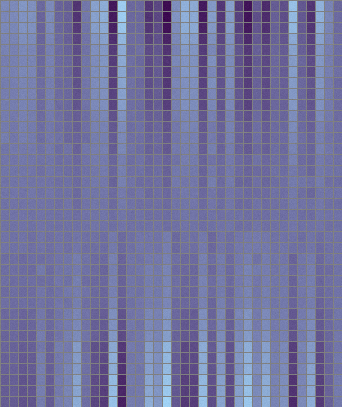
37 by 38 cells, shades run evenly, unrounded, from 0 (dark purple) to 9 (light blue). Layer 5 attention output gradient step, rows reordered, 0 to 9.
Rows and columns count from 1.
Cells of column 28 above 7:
6
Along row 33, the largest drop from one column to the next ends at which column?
14
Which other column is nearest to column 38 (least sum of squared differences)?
16
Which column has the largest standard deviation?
19
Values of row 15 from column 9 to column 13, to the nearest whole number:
4 5 5 5 4
